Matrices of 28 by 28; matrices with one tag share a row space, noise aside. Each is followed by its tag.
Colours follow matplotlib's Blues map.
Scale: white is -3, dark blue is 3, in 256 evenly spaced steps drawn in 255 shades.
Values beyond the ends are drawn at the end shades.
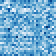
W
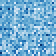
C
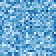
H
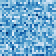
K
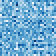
C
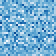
C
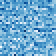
K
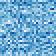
W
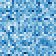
W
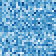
C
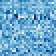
C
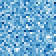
H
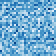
C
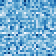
W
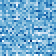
K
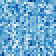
H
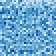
W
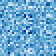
H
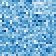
K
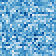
K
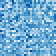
H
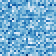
H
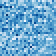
K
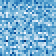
K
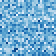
C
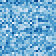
K
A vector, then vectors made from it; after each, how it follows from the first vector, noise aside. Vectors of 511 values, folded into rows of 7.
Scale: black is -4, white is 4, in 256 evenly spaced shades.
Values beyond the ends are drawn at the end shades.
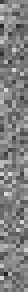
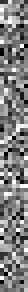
scaled up.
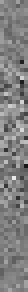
wrapped around, negated, partly zeroed.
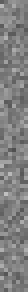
shrunk.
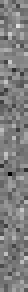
negated, partly zeroed.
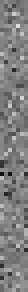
negated, partly zeroed.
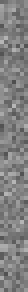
shrunk.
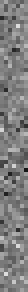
negated, partly zeroed.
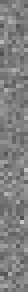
shrunk.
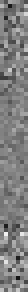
wrapped around, negated, partly zeroed.
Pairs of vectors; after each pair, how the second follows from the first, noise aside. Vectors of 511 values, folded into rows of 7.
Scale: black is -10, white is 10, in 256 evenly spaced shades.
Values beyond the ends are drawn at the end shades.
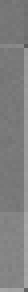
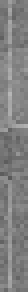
wrapped around.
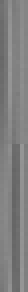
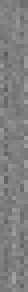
wrapped around, negated, partly zeroed.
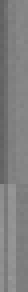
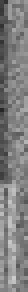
scaled up.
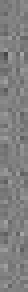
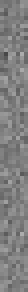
copied.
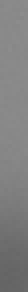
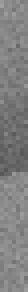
wrapped around.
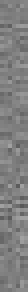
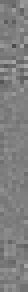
wrapped around, negated, partly zeroed.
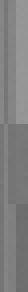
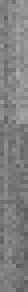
copied.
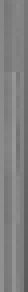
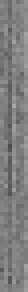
wrapped around.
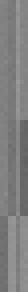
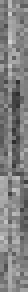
wrapped around, scaled up.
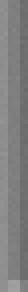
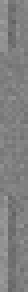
wrapped around, negated, partly zeroed.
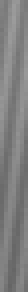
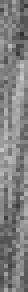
wrapped around, scaled up.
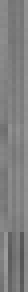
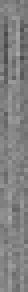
wrapped around.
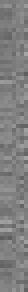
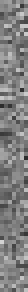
wrapped around, scaled up.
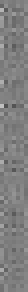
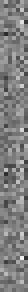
wrapped around, scaled up.
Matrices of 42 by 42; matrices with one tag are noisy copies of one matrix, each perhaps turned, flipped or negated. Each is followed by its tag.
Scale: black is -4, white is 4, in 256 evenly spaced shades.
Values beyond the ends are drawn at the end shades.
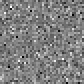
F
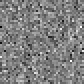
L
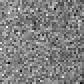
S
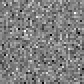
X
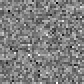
L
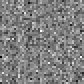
L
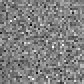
X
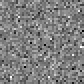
F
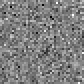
F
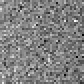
S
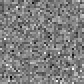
F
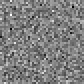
F
